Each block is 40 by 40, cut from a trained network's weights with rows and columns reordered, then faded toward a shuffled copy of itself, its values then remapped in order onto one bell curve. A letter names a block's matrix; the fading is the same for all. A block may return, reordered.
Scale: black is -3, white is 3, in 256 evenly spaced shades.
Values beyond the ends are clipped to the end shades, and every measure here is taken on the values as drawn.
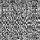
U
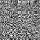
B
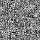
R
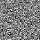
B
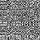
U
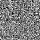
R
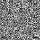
R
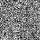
R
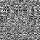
U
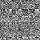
U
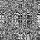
B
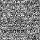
U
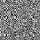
B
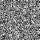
R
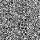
R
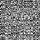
U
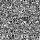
R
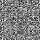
R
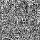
R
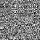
U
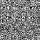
U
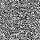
R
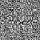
B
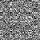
B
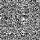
R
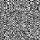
B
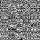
U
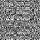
U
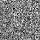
R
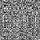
B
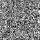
R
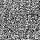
R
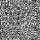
B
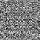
U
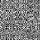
B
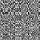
B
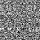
U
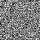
R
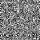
R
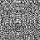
B
